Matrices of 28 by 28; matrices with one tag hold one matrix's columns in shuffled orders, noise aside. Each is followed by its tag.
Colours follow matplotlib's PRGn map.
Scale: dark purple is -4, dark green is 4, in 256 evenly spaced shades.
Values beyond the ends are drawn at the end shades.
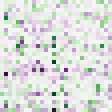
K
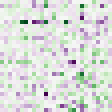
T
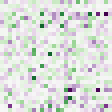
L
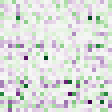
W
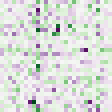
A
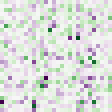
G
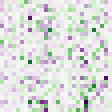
G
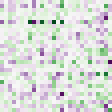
T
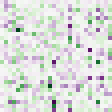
G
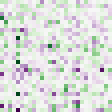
K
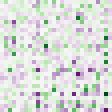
K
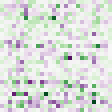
W
